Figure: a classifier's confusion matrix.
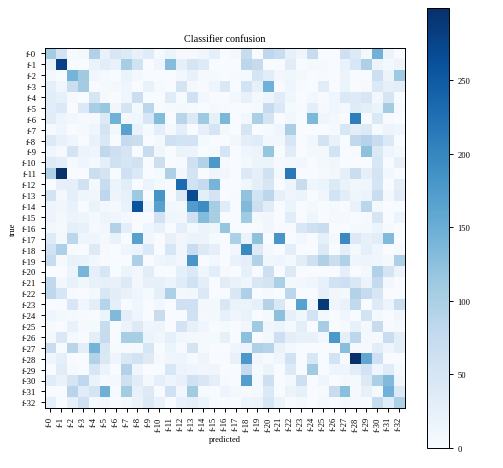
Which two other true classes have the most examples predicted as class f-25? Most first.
f-23, f-19
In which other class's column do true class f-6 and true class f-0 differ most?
f-28
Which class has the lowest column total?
f-17
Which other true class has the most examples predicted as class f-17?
f-22
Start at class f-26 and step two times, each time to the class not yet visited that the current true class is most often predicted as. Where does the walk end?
f-1
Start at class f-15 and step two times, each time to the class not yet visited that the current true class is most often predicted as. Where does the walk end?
f-8
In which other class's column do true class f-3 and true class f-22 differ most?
f-20
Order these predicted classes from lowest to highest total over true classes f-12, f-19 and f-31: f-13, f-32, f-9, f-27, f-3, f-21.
f-21, f-9, f-3, f-32, f-27, f-13
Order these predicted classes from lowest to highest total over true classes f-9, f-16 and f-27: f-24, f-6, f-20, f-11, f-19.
f-11, f-24, f-19, f-6, f-20
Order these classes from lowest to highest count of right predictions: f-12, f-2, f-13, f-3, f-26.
f-3, f-2, f-26, f-12, f-13
